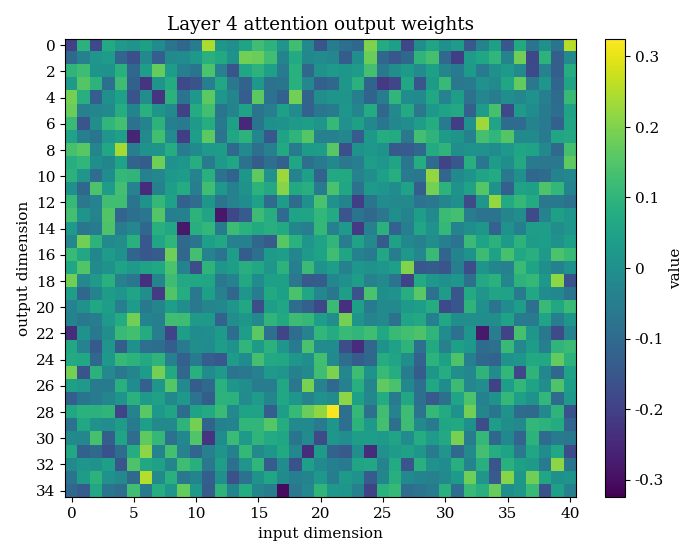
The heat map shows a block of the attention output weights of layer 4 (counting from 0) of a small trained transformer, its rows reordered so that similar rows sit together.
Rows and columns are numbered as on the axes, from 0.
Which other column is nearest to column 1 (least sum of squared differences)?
36
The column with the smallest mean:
9
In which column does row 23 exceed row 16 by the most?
14
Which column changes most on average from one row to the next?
6
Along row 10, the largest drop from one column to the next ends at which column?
30
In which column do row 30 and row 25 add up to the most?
7
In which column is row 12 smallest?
23
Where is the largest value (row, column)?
28, 21
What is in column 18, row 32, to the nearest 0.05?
-0.15
